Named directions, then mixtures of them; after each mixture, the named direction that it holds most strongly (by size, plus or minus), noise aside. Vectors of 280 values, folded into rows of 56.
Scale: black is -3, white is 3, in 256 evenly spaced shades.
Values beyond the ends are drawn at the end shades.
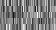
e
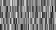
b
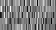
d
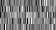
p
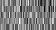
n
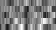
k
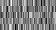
b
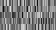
e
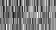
e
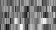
k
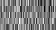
n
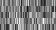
n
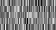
n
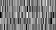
d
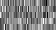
p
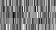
e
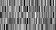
d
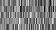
n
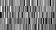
d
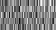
n
